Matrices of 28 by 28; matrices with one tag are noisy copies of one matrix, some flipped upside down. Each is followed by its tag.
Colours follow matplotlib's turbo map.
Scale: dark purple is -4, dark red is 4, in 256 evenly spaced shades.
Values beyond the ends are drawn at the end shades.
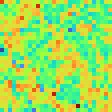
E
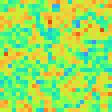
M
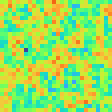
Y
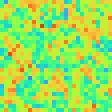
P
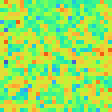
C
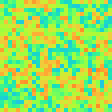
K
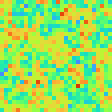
Y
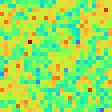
E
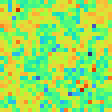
E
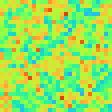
Y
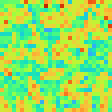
M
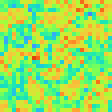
M
